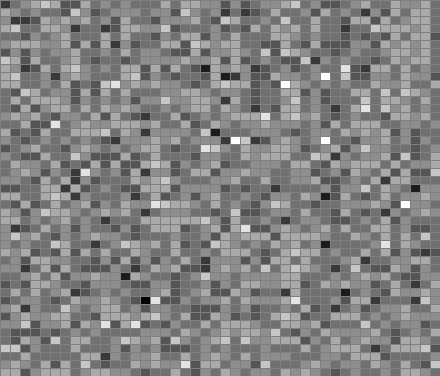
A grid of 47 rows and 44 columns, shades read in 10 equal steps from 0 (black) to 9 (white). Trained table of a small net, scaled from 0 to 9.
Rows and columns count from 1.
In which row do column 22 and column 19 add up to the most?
46
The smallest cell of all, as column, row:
15, 38
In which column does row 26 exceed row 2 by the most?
41
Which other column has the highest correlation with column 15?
22
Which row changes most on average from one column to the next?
9
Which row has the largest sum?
43
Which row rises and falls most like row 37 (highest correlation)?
13
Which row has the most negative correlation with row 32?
2
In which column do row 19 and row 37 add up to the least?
35
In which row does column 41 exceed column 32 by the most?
26
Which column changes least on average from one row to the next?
44
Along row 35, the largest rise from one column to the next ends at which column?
14
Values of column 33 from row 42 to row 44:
6 4 5
